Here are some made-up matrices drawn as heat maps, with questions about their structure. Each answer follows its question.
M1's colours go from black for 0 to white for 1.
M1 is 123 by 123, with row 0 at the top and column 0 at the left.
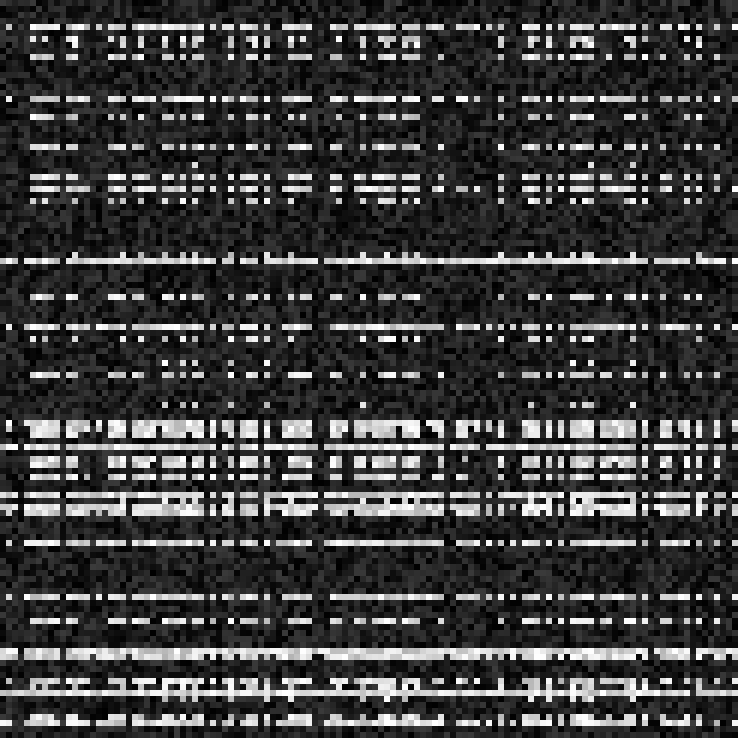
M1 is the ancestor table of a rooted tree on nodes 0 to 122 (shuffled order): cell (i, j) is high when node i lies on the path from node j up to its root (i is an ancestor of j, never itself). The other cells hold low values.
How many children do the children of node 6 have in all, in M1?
2
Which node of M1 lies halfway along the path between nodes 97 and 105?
60
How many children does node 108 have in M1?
5
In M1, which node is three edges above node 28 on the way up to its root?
119
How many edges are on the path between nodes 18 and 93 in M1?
6
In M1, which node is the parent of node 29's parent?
77
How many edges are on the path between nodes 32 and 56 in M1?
8
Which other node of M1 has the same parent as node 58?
85
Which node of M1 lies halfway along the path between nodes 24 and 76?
103
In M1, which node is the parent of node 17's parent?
90
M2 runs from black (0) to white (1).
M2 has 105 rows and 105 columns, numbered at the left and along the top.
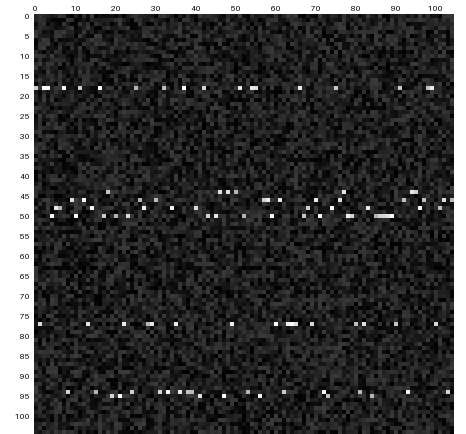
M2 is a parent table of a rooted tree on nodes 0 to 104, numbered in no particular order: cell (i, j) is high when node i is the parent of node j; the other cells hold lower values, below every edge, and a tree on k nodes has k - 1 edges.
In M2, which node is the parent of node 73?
95
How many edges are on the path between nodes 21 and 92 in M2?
4
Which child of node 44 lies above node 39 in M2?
94
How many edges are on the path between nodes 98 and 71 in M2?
4
